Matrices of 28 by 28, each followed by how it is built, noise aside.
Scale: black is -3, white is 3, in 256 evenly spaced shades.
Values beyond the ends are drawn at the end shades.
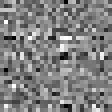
low rank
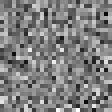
low rank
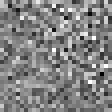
upper triangular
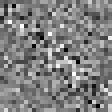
banded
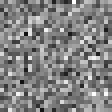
repeating rows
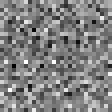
repeating columns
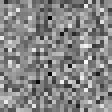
repeating rows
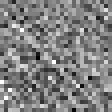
Toeplitz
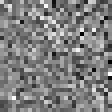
upper triangular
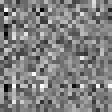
low rank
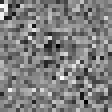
banded
